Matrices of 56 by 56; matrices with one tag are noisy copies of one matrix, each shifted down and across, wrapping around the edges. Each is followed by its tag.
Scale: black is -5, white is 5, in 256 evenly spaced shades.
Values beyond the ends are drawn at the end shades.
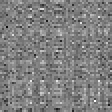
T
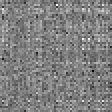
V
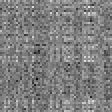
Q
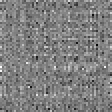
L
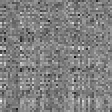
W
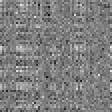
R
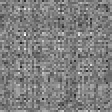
W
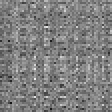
T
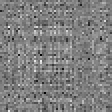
V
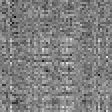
Q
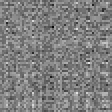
T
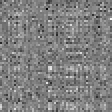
R
